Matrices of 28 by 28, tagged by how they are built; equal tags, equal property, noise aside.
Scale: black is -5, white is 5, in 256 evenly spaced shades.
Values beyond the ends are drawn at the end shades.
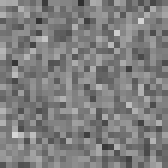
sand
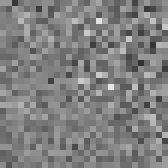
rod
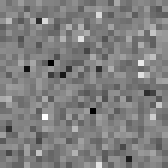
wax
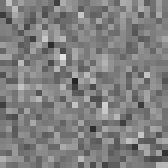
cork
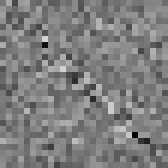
cork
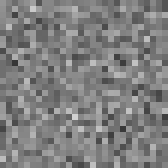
sand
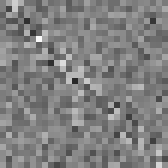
cork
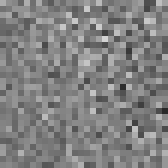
rod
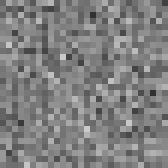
sand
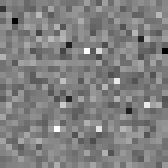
wax
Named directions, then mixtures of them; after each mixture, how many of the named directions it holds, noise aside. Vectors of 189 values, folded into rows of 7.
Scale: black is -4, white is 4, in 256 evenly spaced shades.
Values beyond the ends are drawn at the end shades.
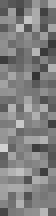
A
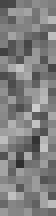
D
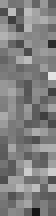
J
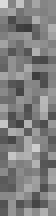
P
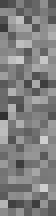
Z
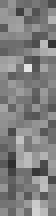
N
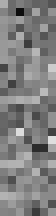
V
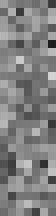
two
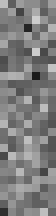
two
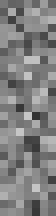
three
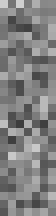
one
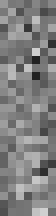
three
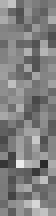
three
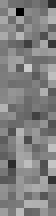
three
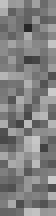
three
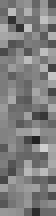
three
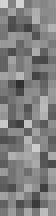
one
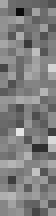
one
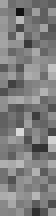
one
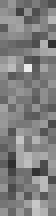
one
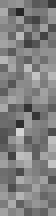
three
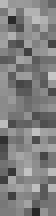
two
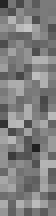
one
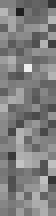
two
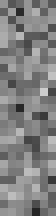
three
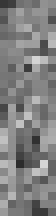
four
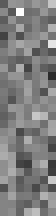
three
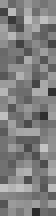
three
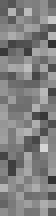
three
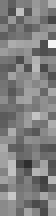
two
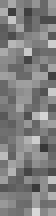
two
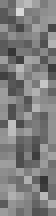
four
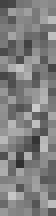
one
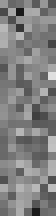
two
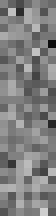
three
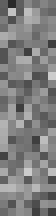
four
